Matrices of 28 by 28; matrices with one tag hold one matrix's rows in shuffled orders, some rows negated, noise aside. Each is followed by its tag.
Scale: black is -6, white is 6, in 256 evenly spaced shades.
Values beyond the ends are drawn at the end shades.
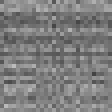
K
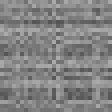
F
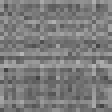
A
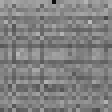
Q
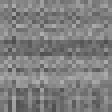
Q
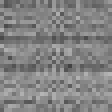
K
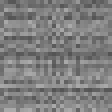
K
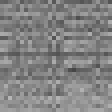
F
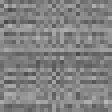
K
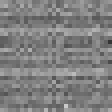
F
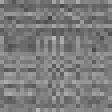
K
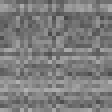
F
